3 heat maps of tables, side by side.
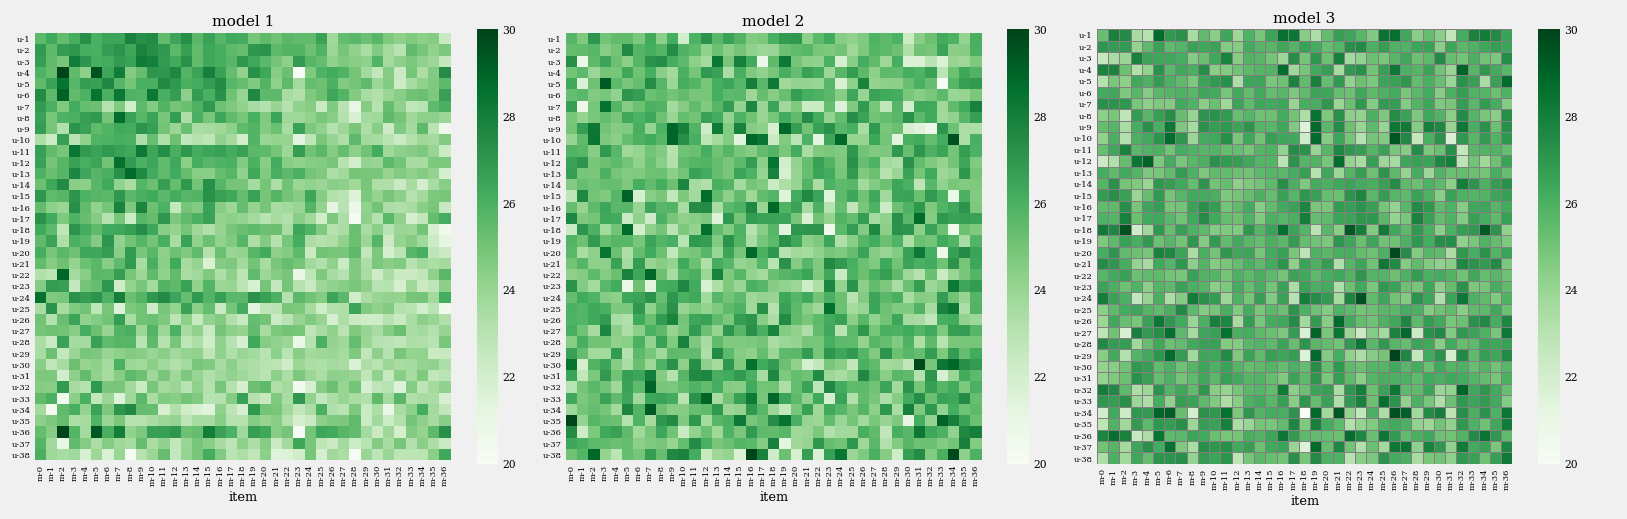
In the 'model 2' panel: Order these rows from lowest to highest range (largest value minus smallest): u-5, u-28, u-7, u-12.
u-28, u-12, u-7, u-5
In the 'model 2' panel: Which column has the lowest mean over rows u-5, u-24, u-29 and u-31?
m-33
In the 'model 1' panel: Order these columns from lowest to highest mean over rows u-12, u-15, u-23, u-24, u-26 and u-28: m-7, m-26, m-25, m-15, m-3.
m-26, m-25, m-15, m-3, m-7
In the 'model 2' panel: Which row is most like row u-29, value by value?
u-21
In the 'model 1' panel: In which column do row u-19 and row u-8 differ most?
m-7
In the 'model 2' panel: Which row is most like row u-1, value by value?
u-19
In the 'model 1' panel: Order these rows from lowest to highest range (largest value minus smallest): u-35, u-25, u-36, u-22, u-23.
u-35, u-23, u-25, u-22, u-36
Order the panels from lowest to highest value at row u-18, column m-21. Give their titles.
model 3, model 1, model 2
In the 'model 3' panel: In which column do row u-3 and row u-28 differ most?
m-0
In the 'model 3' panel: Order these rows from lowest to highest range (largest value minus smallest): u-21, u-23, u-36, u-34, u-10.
u-23, u-21, u-36, u-10, u-34
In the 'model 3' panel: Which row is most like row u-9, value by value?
u-37
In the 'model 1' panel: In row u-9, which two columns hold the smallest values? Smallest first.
m-36, m-31
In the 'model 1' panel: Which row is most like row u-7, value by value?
u-17
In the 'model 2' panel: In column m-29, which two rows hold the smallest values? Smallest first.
u-10, u-38
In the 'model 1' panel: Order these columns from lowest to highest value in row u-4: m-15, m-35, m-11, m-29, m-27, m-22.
m-29, m-35, m-22, m-27, m-11, m-15
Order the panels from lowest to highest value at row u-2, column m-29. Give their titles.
model 1, model 2, model 3
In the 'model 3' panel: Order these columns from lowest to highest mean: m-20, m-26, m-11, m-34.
m-20, m-11, m-34, m-26
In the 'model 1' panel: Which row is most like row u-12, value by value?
u-8
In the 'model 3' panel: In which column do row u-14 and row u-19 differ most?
m-32
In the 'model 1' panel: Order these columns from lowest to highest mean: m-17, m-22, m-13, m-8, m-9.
m-22, m-17, m-13, m-8, m-9
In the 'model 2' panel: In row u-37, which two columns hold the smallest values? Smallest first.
m-19, m-28
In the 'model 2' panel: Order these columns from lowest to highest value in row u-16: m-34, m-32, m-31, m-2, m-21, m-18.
m-21, m-32, m-2, m-34, m-31, m-18
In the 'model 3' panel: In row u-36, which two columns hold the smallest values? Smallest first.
m-3, m-4
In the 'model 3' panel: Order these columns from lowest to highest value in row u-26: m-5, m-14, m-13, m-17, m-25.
m-14, m-25, m-13, m-17, m-5
